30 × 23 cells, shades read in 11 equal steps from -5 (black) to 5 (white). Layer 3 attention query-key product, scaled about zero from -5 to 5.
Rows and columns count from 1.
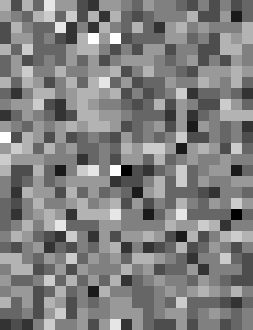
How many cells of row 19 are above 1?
5
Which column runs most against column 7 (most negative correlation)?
17
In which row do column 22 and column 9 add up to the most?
4
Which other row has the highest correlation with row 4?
11
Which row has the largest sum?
14
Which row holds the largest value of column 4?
10
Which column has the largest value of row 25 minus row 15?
8
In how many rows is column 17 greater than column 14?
20
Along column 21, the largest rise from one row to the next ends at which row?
22
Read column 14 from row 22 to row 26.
2 -3 2 1 0
